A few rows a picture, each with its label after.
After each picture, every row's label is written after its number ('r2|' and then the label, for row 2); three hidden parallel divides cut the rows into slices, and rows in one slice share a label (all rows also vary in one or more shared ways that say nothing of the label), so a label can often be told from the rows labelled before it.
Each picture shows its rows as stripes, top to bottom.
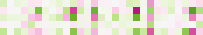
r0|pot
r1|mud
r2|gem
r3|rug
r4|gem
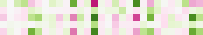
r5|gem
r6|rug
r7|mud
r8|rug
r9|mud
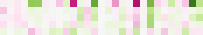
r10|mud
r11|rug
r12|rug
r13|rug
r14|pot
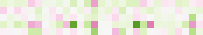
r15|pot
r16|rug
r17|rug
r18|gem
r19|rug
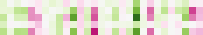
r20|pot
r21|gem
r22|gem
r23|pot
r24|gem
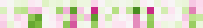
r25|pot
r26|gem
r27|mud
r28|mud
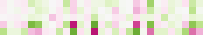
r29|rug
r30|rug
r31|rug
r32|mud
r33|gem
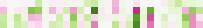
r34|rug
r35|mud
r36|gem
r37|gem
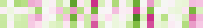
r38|gem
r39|mud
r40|gem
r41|gem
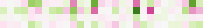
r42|mud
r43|gem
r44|pot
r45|rug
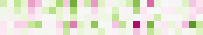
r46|gem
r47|pot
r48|pot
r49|mud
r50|rug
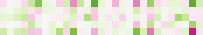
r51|mud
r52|pot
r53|pot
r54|rug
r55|gem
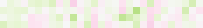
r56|rug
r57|pot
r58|pot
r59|pot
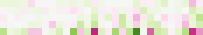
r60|pot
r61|rug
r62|rug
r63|rug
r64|gem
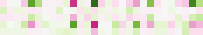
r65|mud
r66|pot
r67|rug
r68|gem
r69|pot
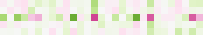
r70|rug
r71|rug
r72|gem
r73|rug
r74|rug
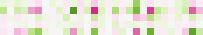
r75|pot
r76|gem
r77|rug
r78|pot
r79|mud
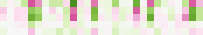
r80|gem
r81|mud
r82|mud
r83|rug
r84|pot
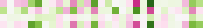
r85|mud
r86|gem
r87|rug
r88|mud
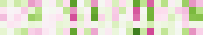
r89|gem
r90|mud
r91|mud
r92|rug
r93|gem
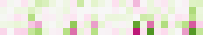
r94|rug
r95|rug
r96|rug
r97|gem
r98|mud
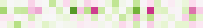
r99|pot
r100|gem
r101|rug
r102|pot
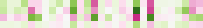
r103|gem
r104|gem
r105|mud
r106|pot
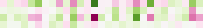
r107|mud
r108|pot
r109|gem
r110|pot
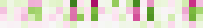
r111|gem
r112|mud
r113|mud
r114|pot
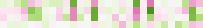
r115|gem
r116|mud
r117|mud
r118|pot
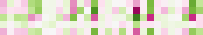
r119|mud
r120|mud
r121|gem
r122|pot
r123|mud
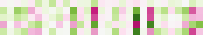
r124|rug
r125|gem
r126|gem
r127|mud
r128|gem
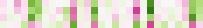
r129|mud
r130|mud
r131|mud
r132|gem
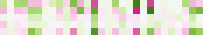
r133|gem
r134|mud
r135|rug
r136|rug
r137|mud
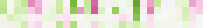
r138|gem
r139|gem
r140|pot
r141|pot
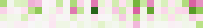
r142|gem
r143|mud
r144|pot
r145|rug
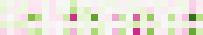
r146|pot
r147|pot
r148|mud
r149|pot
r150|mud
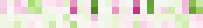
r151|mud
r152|mud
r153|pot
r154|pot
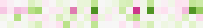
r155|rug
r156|mud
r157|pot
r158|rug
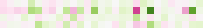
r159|rug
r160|mud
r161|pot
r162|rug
